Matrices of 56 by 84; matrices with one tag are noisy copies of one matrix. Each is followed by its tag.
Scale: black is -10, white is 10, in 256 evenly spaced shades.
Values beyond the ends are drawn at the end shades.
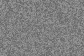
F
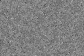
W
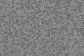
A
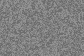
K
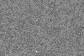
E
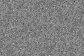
F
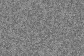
K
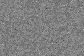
A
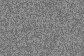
F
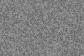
K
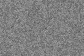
K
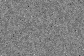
F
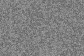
K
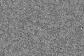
E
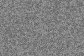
A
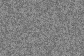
F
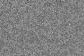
W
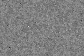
F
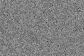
W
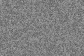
F
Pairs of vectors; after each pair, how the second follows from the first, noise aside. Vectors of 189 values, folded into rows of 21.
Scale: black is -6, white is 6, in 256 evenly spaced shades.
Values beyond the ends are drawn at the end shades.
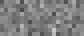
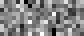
negated, scaled up.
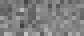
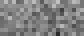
reversed.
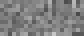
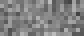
copied.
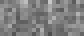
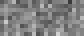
reversed.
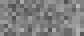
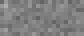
reversed, shrunk.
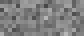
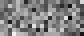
reversed, scaled up.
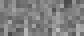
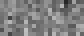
copied.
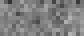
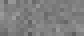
reversed, shrunk.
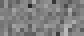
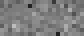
partly zeroed.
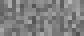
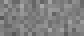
reversed, negated, shrunk.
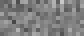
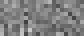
reversed.
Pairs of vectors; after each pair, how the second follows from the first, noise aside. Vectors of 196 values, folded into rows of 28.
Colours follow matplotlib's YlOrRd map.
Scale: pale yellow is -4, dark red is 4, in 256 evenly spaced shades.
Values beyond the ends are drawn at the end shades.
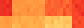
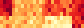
scaled up.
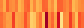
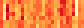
wrapped around, negated.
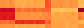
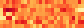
sign-scrambled.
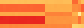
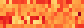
sign-scrambled.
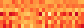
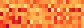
wrapped around.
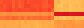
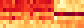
scaled up.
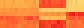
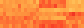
shrunk.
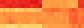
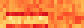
wrapped around, negated.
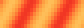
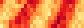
scaled up.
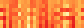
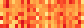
wrapped around.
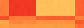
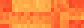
wrapped around, shrunk.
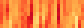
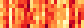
wrapped around, negated, scaled up.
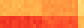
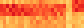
wrapped around.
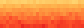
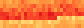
wrapped around.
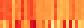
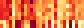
scaled up.
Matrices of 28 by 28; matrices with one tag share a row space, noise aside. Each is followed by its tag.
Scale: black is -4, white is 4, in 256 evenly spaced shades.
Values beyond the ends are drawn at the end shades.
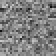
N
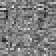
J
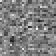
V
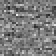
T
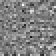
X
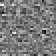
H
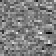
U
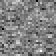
U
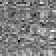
X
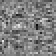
U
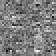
T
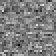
U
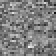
V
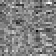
U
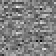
U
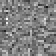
J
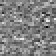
H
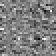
H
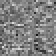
U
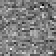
X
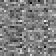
V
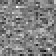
U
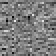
J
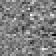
X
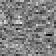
U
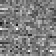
N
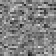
V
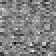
H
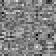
U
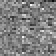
X
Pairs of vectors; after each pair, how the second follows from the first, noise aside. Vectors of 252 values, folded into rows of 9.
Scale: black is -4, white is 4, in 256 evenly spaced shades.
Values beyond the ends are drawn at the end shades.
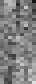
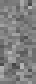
wrapped around, negated, shrunk.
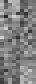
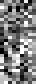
wrapped around, scaled up.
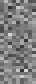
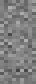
negated, shrunk.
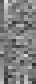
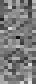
reversed.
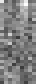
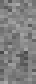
wrapped around, negated, shrunk.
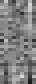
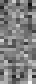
negated.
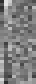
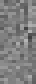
wrapped around, negated, shrunk.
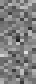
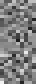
copied.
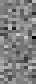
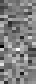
reversed.
